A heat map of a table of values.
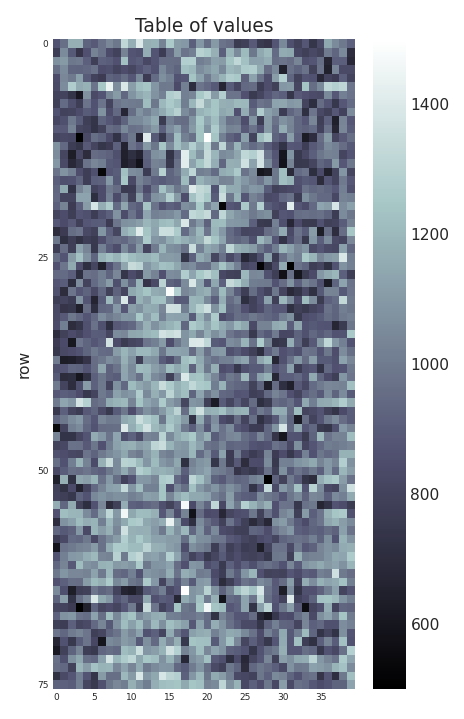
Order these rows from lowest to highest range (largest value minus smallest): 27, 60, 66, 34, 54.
60, 34, 27, 54, 66
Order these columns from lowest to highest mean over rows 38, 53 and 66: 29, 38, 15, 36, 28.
29, 38, 36, 15, 28
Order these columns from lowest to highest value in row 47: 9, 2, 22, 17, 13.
2, 22, 17, 9, 13
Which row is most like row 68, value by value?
36
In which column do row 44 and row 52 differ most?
32
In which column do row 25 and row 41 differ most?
17
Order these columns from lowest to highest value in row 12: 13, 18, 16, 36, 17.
13, 36, 17, 16, 18
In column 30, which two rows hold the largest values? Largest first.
45, 4
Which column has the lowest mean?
0
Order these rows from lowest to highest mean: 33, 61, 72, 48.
48, 33, 61, 72
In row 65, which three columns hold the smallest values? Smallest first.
22, 16, 2
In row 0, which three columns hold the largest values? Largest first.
11, 9, 15
